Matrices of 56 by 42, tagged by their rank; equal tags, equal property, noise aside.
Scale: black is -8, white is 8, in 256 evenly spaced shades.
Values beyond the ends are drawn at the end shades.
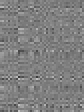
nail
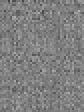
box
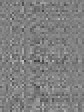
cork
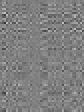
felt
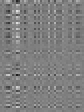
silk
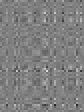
felt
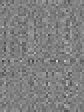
box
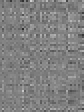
nail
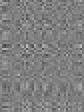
nail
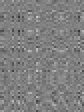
nail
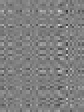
felt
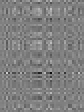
felt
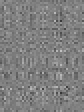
cork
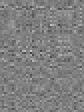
cork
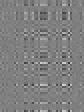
silk
